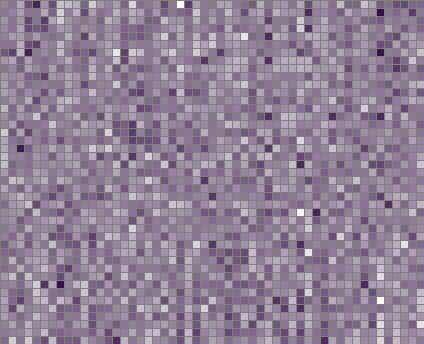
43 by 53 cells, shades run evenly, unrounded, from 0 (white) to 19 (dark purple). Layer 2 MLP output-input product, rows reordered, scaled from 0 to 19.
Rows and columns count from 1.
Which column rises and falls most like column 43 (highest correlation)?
14
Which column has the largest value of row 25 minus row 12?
27
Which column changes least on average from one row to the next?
41
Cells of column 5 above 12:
6
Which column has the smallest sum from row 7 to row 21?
1
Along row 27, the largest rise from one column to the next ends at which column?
40
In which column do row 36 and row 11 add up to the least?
39
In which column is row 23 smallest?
19
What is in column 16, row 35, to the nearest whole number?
5
